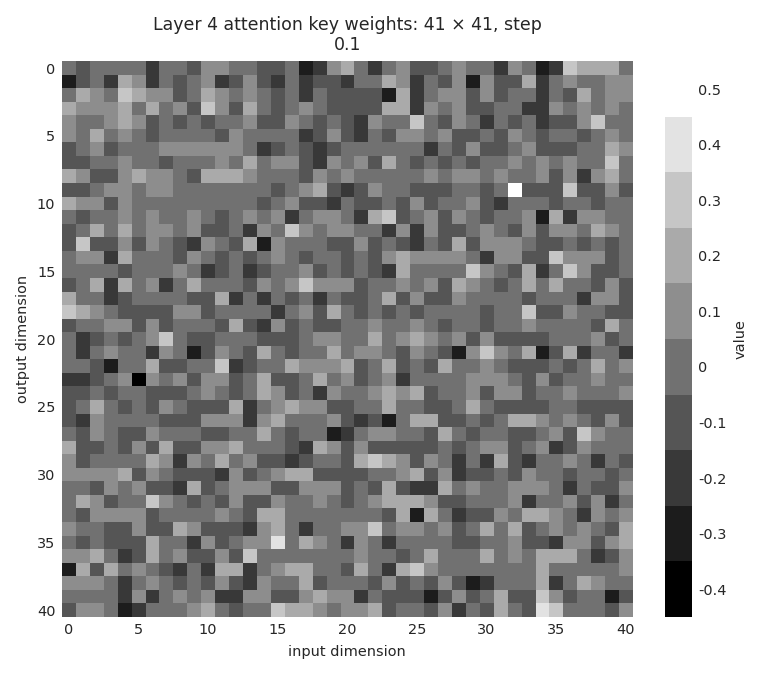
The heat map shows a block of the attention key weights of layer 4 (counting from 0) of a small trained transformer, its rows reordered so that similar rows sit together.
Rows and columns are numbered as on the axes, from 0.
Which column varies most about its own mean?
34
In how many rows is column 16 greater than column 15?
15
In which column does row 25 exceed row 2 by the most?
23
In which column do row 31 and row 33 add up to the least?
25
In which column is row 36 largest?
13
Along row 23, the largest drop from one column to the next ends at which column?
5
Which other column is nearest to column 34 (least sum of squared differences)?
31
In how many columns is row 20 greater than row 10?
16
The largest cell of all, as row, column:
9, 32
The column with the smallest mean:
20
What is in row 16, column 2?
0.2
